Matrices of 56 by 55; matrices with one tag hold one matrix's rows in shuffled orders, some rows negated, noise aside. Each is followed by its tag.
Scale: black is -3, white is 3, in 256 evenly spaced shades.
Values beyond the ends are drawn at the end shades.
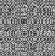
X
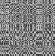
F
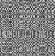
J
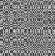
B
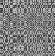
B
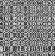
B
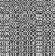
F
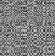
X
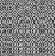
J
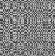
B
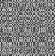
J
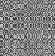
B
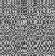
X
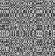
F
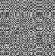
F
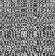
X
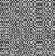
F
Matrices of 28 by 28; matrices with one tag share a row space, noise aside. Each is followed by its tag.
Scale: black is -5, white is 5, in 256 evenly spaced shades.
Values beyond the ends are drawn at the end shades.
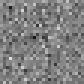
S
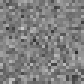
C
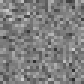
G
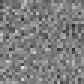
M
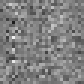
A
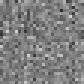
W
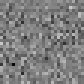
M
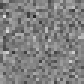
G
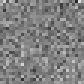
M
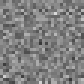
G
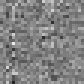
A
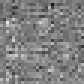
A
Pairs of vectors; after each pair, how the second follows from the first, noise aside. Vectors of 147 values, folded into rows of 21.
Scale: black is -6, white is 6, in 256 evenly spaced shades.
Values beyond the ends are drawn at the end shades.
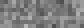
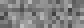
reversed, negated.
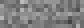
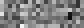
wrapped around, scaled up.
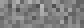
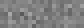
wrapped around, shrunk.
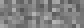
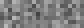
wrapped around.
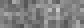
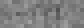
negated, shrunk.
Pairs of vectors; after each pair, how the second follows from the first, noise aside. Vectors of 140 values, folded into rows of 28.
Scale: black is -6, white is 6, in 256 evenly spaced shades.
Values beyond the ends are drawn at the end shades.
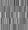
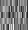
reversed, negated, scaled up.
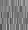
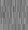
wrapped around, shrunk.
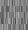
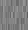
wrapped around, shrunk.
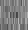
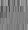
reversed, negated, partly zeroed.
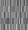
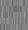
wrapped around, shrunk.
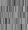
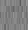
wrapped around, shrunk.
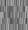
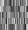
wrapped around, scaled up.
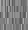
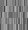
reversed, negated.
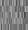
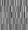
sign-scrambled.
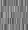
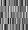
scaled up.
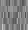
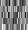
scaled up.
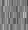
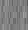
shrunk.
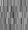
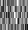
reversed, negated, scaled up.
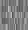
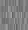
shrunk.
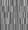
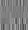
reversed, negated, partly zeroed.
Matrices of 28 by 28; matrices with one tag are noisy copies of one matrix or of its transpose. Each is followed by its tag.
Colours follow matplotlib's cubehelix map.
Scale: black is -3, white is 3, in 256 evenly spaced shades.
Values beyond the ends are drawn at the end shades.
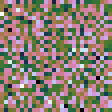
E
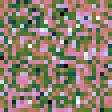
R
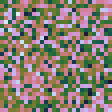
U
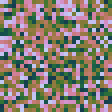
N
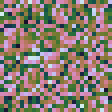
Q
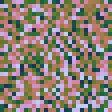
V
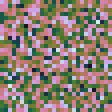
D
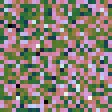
Q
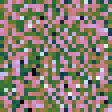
V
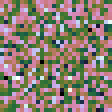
N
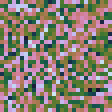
U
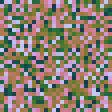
E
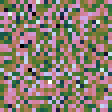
E
